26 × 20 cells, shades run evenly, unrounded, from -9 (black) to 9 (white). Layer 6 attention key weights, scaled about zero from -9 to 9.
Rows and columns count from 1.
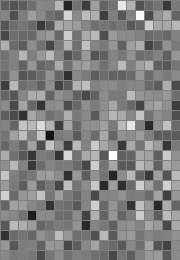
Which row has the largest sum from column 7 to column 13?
16
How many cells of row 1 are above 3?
3
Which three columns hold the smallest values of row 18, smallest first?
13, 8, 17
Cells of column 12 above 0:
9
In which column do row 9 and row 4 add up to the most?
10
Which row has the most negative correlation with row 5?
23
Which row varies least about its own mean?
26
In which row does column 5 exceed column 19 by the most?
20
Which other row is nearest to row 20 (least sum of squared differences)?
6
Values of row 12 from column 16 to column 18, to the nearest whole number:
5 -1 1
